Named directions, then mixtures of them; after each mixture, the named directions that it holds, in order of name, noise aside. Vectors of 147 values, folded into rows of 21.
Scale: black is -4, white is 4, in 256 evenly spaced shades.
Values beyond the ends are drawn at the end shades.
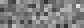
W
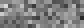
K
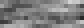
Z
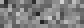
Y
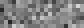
W.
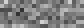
W, Y, Z.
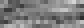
Z.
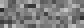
K, W, Z.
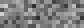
K.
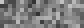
W, Y.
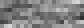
Z.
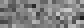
K, W, Z.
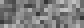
W, Y, Z.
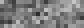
W, Y, Z.
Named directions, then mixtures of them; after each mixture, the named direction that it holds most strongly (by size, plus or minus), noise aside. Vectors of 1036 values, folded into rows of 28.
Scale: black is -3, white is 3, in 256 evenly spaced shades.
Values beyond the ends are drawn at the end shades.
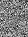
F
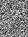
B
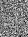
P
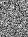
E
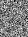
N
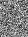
E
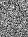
E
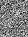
B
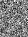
N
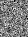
N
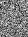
E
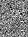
B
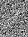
B
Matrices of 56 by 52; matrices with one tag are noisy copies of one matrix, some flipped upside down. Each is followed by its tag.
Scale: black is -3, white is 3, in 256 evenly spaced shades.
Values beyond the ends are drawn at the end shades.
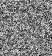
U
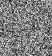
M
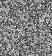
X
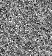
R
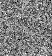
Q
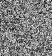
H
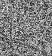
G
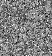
G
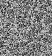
U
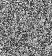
G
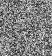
M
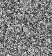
Q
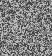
U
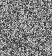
G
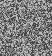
Q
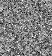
M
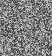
M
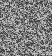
R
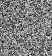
H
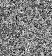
H
